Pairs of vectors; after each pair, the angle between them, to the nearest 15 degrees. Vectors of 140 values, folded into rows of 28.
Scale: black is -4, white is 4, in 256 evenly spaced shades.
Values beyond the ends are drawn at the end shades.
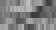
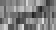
30 degrees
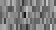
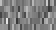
60 degrees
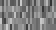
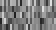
165 degrees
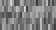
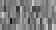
120 degrees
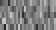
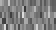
165 degrees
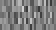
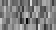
90 degrees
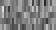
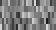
60 degrees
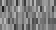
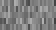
90 degrees
